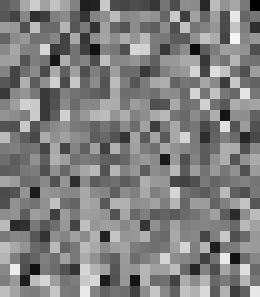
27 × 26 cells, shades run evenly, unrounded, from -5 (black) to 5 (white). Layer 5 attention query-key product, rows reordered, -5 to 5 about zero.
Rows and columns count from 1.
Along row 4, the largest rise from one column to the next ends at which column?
24
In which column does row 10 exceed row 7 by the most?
21
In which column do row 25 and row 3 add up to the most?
2
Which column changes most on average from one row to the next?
23
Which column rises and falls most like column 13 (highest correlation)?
10
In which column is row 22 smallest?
11
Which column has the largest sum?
18
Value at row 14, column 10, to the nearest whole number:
1
